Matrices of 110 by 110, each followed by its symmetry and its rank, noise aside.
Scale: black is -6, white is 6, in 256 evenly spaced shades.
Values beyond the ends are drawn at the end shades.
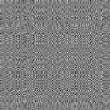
no symmetry, rank three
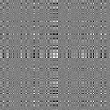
symmetric, rank one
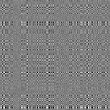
no symmetry, rank one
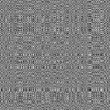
no symmetry, rank three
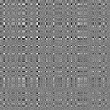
symmetric, rank one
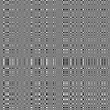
no symmetry, rank one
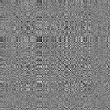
symmetric, rank three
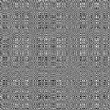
antisymmetric, rank two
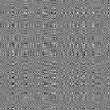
antisymmetric, rank two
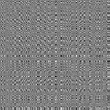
antisymmetric, rank two
